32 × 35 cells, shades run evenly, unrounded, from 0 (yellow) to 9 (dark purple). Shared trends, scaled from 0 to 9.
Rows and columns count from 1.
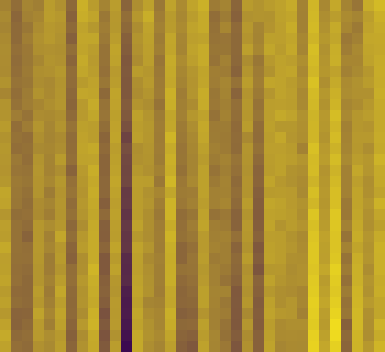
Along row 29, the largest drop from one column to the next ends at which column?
13
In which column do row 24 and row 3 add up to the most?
12
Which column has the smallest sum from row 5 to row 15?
29
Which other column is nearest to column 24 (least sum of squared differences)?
10
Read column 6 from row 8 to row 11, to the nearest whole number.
3 3 3 3
